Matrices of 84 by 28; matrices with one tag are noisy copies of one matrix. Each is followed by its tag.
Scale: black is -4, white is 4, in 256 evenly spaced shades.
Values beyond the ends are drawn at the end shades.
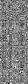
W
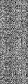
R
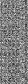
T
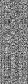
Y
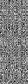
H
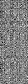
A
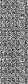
T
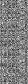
T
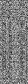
W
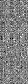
A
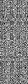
A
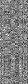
Y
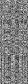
Y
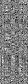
Y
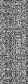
R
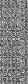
T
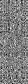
H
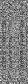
W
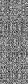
H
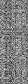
R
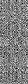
H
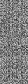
H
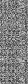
T
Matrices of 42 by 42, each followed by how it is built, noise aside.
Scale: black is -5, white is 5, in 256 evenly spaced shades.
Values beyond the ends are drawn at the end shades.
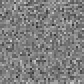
repeating columns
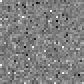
sparse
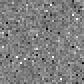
sparse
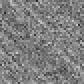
Toeplitz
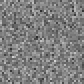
repeating columns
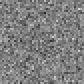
repeating rows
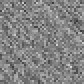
Toeplitz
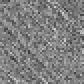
Toeplitz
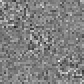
block diagonal
